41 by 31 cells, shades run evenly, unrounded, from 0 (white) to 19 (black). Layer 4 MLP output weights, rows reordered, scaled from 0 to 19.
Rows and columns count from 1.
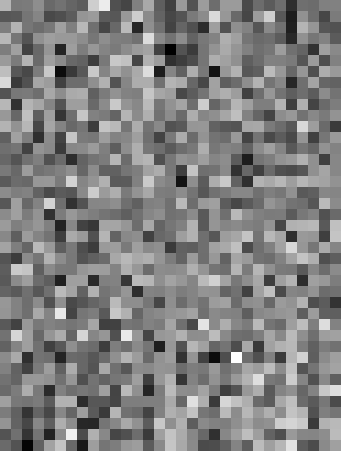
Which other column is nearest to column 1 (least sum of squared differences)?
4
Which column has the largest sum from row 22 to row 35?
9
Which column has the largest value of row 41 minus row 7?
14
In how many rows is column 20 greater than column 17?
19
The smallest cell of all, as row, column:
33, 22
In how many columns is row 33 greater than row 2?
15
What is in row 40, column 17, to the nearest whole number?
6
